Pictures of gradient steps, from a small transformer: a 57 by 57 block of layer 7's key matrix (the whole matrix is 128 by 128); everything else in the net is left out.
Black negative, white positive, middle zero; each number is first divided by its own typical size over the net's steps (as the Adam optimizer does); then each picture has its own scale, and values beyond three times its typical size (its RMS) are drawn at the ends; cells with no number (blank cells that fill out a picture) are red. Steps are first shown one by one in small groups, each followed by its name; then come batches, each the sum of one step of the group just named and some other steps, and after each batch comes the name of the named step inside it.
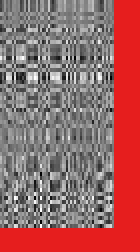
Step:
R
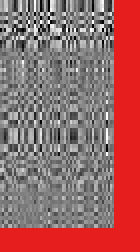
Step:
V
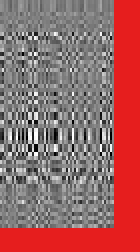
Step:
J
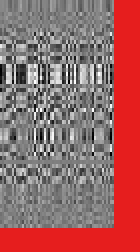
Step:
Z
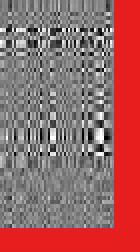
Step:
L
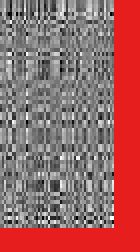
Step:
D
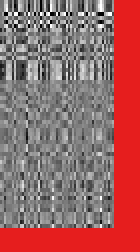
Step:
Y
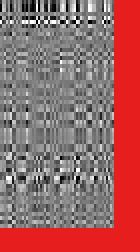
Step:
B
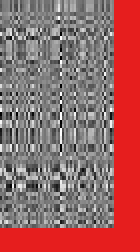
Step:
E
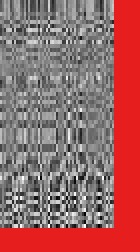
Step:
R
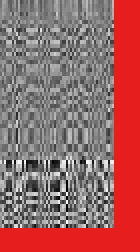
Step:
E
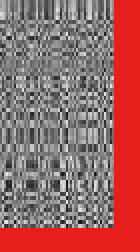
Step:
E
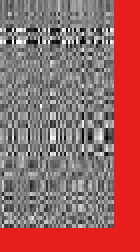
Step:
L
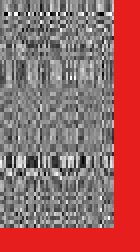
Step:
Y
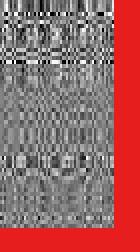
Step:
Y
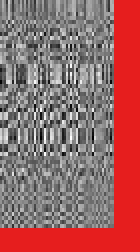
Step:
Z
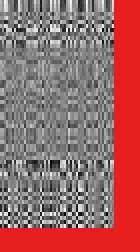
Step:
V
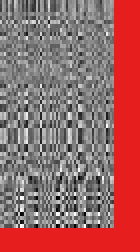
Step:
B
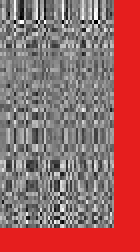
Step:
D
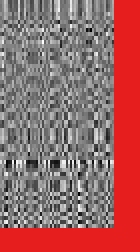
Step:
L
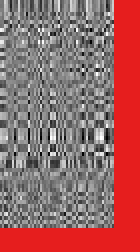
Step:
L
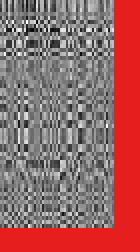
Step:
B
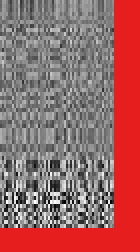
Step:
R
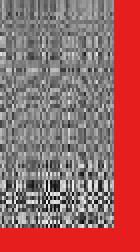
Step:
D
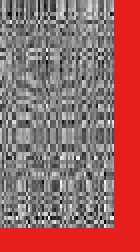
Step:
D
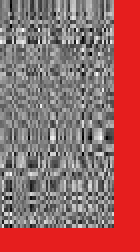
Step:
L
